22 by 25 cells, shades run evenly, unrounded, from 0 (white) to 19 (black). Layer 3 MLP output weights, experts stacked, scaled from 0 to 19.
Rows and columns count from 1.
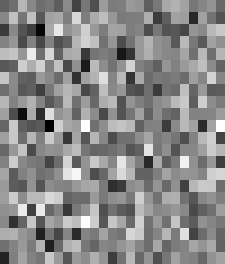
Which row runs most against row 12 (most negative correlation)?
11
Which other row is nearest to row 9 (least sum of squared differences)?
1
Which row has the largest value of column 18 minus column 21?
8
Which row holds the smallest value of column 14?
14
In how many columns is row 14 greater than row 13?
10
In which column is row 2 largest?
22
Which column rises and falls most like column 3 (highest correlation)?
5
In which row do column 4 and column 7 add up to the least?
17
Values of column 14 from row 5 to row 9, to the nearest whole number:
17 8 5 8 13
